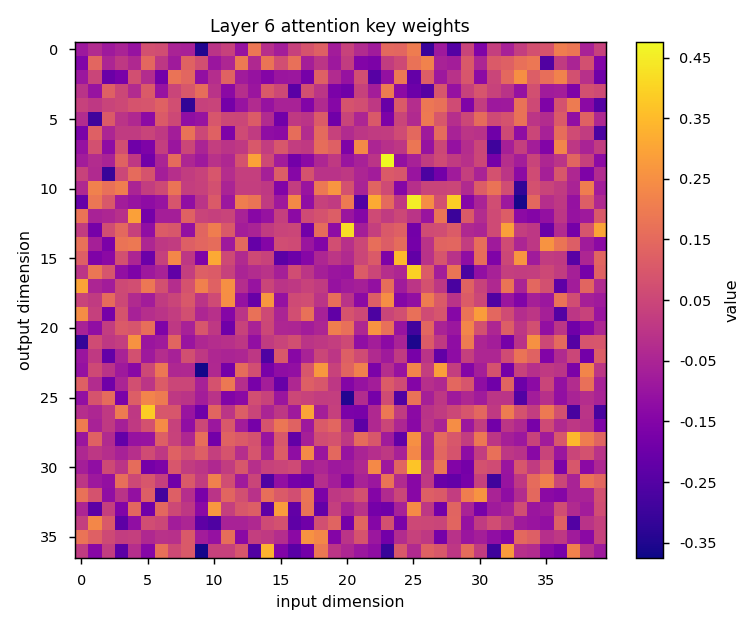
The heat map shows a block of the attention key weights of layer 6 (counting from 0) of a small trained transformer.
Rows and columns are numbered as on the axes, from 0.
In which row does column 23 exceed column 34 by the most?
8
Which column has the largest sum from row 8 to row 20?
23
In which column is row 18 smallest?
31
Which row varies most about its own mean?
11
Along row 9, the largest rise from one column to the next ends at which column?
3
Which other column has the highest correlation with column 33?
24
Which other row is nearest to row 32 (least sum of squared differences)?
19
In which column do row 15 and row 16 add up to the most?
10
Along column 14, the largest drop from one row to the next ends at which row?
33
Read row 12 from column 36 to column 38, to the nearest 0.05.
0 -0.1 -0.1
